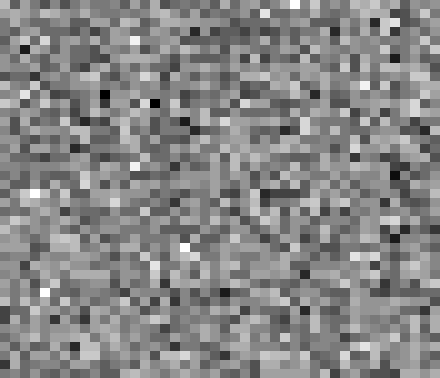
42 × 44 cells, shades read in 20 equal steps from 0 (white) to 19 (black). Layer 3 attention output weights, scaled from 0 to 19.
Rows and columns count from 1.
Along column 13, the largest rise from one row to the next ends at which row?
33
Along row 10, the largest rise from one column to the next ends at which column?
38
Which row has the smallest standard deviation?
37
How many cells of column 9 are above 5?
34
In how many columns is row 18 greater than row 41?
27
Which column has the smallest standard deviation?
22
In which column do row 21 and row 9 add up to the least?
9
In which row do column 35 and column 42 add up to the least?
13
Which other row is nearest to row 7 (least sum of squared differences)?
4
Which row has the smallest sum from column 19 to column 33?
17
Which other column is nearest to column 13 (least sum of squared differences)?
7
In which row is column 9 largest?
14
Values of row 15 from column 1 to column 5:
9 13 9 6 8
